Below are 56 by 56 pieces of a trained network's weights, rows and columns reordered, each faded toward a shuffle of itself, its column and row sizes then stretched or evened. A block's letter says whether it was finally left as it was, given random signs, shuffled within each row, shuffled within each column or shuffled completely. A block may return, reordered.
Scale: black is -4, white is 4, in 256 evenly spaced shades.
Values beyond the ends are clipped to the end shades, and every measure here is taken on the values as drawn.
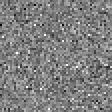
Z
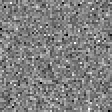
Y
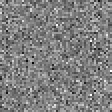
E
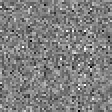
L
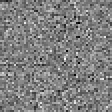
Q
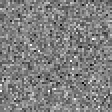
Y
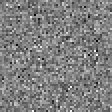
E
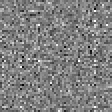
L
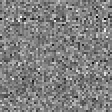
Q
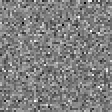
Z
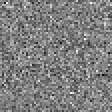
Z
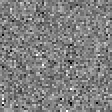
E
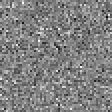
L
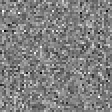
L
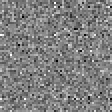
Z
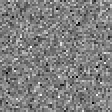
Y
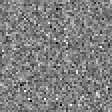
Y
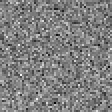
Y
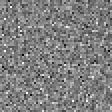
Y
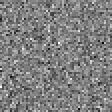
E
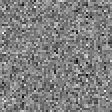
E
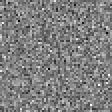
Y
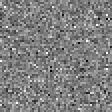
Z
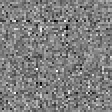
L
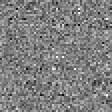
Q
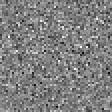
Z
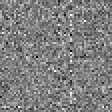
Q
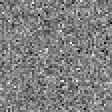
E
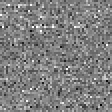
Z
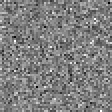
Z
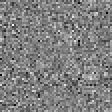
Q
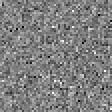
Z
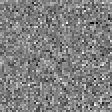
L
